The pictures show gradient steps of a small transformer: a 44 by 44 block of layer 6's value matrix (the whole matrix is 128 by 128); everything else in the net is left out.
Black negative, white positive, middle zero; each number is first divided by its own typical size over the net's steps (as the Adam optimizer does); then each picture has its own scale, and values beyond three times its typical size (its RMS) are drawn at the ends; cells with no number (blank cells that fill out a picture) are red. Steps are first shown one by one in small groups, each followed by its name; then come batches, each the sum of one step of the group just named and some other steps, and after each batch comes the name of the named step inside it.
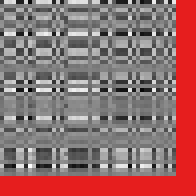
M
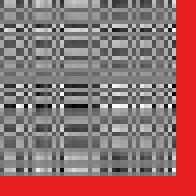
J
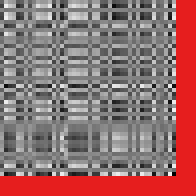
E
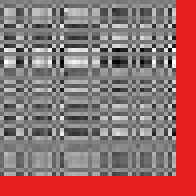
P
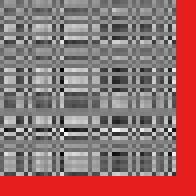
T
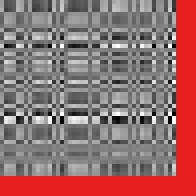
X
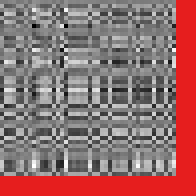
P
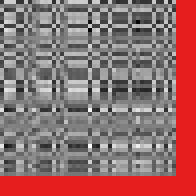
M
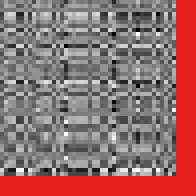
E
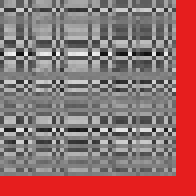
T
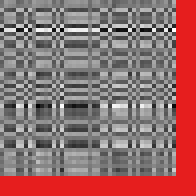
J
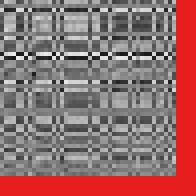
T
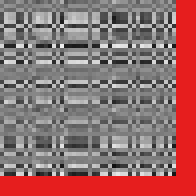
E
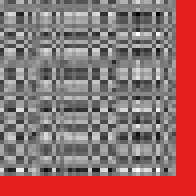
P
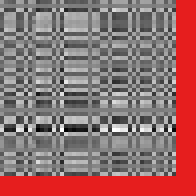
T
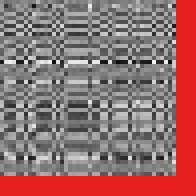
P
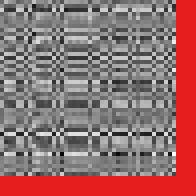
T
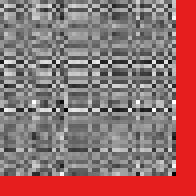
E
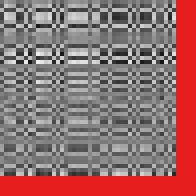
E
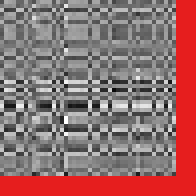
T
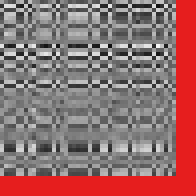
E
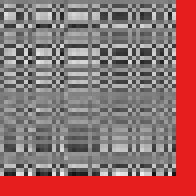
E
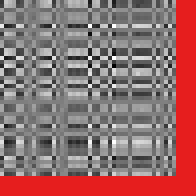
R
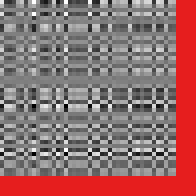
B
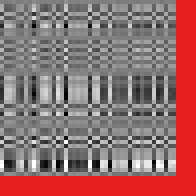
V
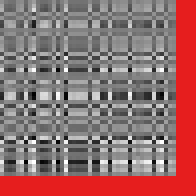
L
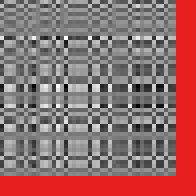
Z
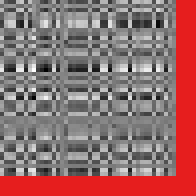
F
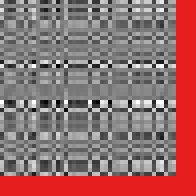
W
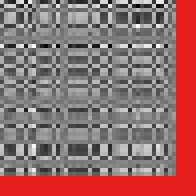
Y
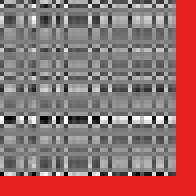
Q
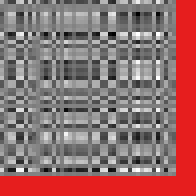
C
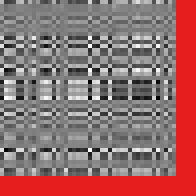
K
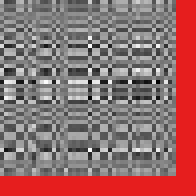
K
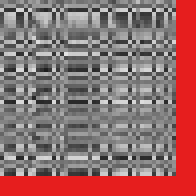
F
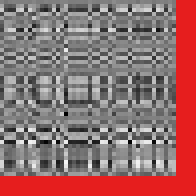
V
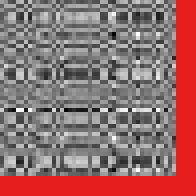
C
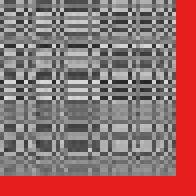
K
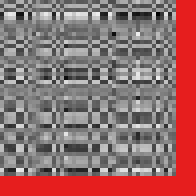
C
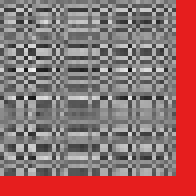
F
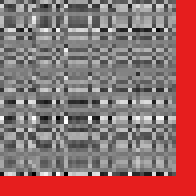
Q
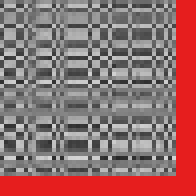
R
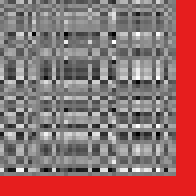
C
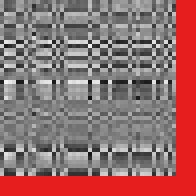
K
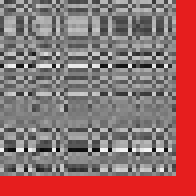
B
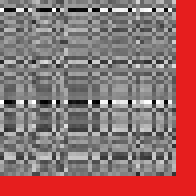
W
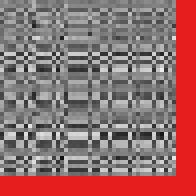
L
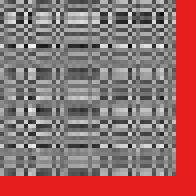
Y
